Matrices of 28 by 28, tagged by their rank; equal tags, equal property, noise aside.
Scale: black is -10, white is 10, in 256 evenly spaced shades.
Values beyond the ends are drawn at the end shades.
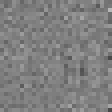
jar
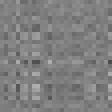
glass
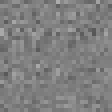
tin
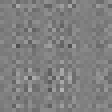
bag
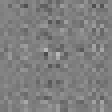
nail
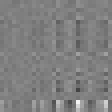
glass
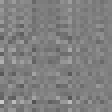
bag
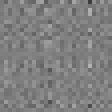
bag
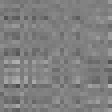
glass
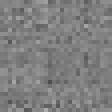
jar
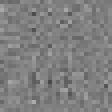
jar
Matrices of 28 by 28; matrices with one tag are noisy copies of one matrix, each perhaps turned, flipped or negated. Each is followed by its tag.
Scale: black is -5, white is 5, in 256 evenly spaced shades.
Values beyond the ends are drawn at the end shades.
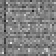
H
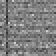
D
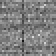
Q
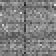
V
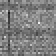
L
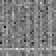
D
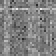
L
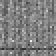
D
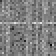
Q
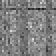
L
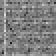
H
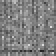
H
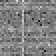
Q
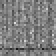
D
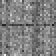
V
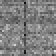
V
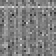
D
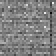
H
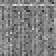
H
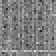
H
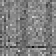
L
